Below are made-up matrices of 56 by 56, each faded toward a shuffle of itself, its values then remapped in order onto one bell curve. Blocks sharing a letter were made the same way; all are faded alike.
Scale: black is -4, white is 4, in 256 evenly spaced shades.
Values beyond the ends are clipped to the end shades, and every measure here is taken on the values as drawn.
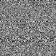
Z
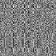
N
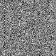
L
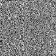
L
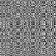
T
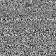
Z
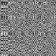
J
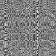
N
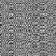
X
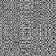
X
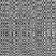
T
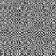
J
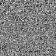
Z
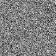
L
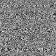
Z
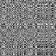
J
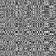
J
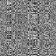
N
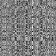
N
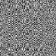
N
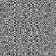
N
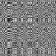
T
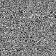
Z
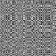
T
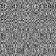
X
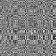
T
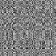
J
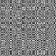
T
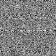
Z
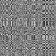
T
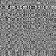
J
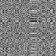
J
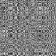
X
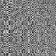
N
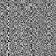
N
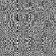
N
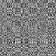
J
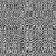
J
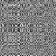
X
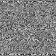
Z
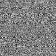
Z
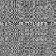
J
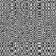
T
